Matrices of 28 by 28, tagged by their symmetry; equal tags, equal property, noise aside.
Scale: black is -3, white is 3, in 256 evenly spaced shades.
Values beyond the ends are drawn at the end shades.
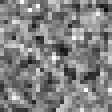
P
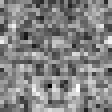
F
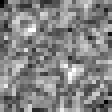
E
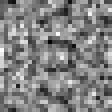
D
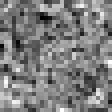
E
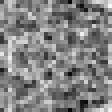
D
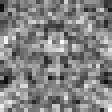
F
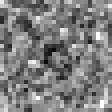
E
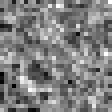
P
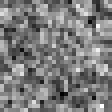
P
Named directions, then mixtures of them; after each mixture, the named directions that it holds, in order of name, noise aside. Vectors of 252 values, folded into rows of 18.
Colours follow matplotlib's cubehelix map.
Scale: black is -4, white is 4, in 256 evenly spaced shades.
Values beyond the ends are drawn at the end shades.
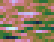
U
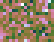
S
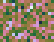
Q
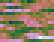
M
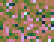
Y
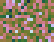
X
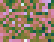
S, X.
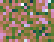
S.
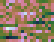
U, Y.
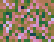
Q, X, Y.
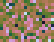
Y.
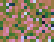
Y.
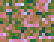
M, S, Y.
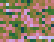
M, Y.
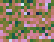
M, S, Y.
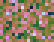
Q.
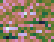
Q, U, Y.
